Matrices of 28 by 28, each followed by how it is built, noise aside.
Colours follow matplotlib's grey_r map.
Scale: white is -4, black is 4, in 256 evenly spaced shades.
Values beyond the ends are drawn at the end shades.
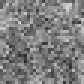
smooth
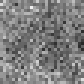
smooth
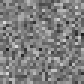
noise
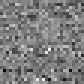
uneven rows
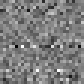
uneven rows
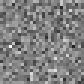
noise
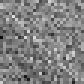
Toeplitz
